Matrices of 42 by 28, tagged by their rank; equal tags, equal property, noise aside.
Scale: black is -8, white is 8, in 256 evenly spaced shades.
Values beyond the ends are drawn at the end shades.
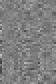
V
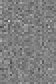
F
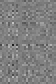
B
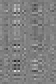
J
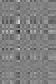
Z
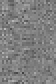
F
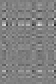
Z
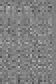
V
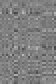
B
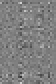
B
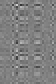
Z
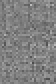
F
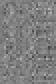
V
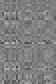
J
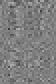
V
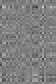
J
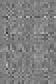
V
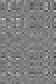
J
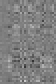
B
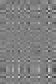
Z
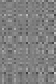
J
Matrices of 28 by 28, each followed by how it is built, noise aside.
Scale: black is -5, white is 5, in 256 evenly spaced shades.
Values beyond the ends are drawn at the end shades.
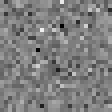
sparse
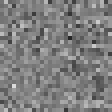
low rank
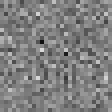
low rank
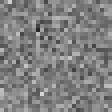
noise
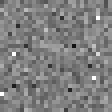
sparse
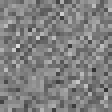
Hankel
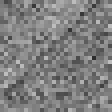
Hankel
